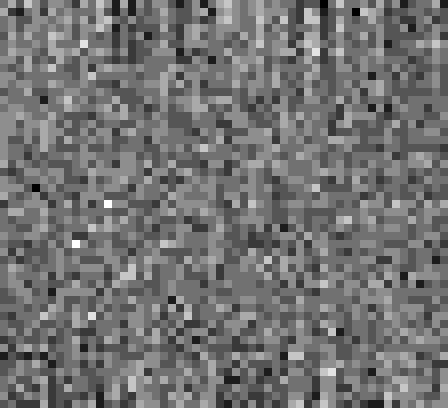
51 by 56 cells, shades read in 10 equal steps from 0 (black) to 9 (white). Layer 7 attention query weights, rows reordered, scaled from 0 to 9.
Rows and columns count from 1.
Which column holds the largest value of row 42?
42
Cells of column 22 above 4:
12
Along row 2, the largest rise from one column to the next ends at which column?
46
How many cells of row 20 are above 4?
15
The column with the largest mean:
14
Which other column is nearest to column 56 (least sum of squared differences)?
51
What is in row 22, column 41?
6
